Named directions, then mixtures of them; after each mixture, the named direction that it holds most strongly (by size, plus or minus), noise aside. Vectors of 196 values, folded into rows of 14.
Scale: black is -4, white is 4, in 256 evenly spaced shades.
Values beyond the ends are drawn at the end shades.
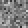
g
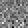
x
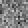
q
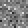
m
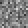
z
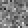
g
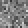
g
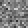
m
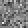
g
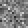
m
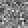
q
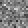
m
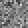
g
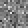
m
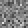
x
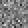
x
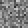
z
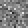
m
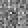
m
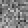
q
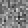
q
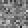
g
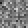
z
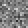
m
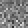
x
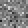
m
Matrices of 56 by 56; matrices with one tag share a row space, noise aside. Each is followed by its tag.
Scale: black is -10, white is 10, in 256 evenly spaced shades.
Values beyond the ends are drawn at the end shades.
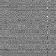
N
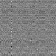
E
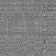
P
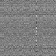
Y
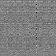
Y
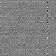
N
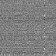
P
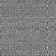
N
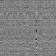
Y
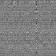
Y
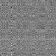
E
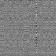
Y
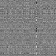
Y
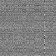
P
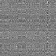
N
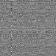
E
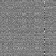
P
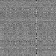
Y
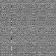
E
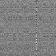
Y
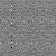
E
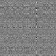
Y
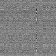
Y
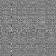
E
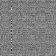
E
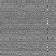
N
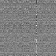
Y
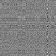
N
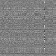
P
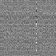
Y
